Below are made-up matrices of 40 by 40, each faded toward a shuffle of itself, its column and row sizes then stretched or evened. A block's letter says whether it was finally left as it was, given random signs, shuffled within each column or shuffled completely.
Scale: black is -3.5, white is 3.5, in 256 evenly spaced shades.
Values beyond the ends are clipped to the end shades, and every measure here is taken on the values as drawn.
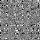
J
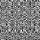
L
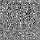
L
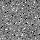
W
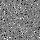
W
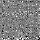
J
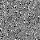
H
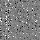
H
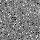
W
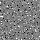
W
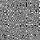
L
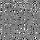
L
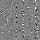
H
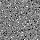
W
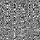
L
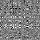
L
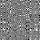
L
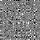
L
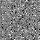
H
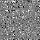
J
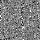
H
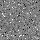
W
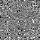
J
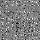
J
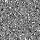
W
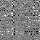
L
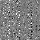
H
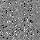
H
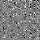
J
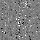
H
